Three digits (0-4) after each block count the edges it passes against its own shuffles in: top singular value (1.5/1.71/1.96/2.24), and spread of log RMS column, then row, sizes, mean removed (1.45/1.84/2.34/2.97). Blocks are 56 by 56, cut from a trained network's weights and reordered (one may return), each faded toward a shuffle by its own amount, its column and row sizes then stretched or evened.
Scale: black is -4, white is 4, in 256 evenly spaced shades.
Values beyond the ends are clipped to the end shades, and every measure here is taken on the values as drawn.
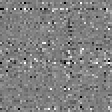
0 2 3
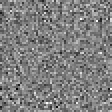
1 1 2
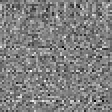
3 0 2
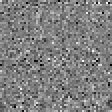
0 1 2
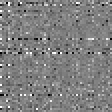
3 2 3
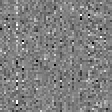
0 3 0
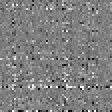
1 3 3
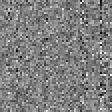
0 3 0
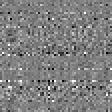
2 2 4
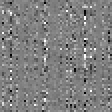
1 4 1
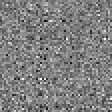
1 1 2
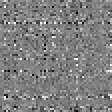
1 2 4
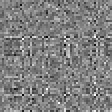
4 2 2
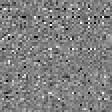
2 1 2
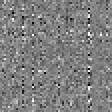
2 3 1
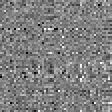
3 0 2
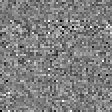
0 0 3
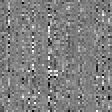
2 4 0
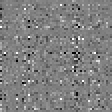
1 3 3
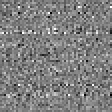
3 1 3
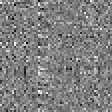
3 2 1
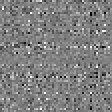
1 2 4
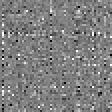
2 3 2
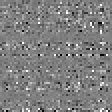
0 2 4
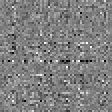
3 2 3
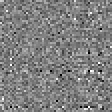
3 1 1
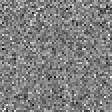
1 0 1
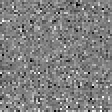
0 1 2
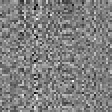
4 3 0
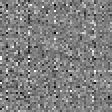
2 3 1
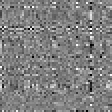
4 2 3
